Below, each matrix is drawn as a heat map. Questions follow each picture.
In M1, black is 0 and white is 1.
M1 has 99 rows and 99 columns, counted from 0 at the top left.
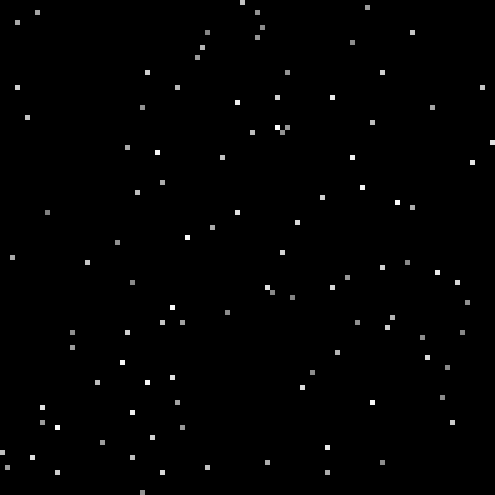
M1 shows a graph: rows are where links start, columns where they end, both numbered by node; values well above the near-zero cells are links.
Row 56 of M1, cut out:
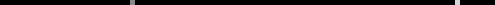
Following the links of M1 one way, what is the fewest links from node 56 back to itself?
2
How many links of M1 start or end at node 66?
5
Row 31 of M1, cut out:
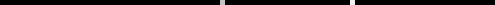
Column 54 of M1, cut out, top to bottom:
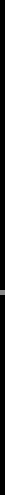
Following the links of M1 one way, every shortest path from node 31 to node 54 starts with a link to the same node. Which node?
node 44
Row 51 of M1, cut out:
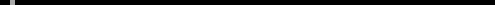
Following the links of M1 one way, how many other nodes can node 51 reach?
2
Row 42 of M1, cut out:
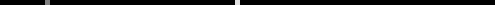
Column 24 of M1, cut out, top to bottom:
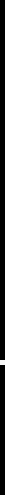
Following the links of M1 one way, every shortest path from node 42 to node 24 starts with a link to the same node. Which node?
node 47
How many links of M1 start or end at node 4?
1
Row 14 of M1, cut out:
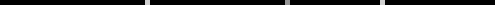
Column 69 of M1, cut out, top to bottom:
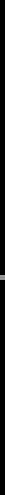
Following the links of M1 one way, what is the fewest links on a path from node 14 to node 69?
4
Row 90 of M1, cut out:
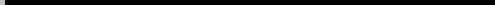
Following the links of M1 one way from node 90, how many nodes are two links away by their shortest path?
1
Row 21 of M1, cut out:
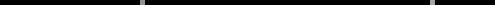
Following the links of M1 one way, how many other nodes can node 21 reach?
3
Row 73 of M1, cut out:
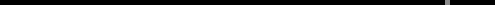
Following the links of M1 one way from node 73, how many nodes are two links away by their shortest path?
1
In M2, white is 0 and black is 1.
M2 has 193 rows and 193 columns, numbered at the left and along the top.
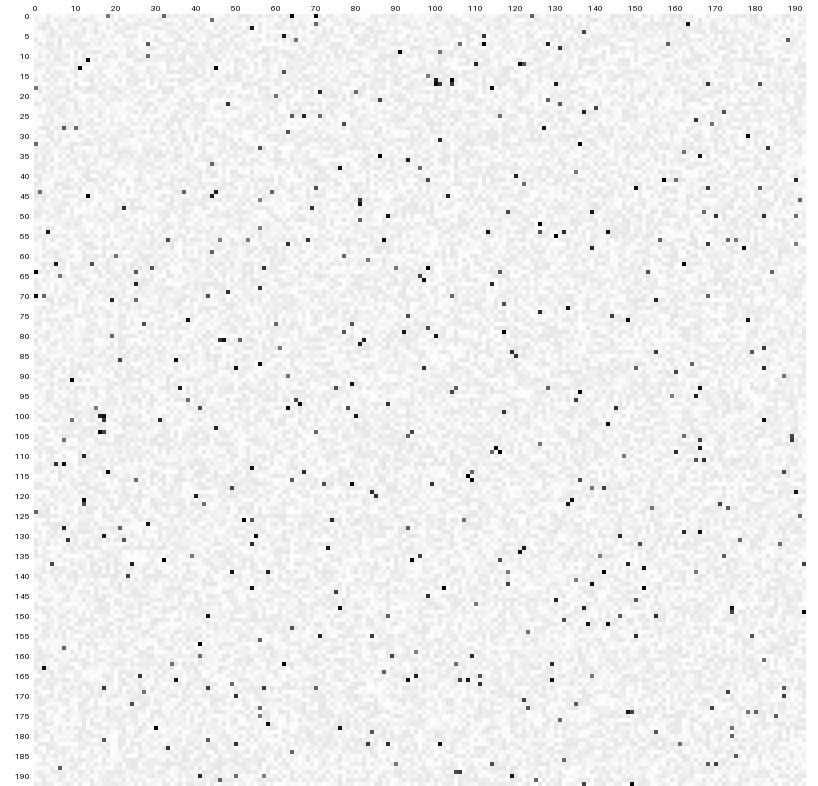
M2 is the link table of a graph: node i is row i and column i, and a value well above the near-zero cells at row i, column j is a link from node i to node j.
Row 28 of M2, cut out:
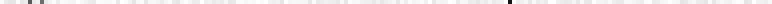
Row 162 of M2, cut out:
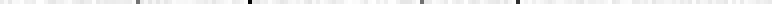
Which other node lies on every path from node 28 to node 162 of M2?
node 7
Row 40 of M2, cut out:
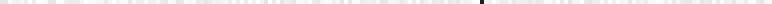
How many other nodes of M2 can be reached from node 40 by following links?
2
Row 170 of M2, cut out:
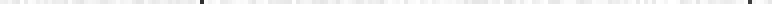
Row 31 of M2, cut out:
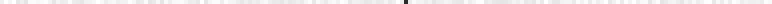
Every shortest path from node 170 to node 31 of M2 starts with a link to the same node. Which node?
node 50
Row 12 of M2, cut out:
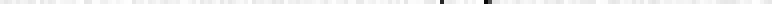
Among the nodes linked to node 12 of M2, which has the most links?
node 122
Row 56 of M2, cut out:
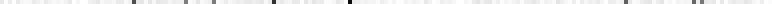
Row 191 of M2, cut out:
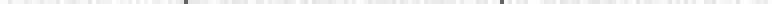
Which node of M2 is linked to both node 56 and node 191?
node 46
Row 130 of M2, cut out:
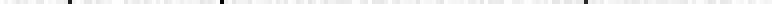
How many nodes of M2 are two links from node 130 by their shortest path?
6
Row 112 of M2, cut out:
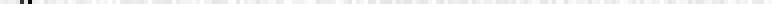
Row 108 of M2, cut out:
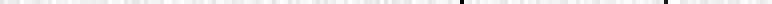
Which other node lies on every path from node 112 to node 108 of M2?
node 166
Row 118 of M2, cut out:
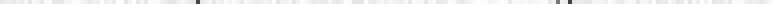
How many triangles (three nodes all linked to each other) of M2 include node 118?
2
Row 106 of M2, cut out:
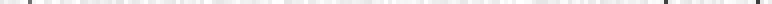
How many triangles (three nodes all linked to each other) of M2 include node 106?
0
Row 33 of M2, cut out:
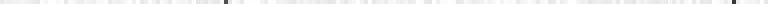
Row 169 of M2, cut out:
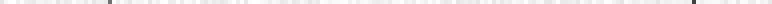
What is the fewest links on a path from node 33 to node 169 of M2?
3
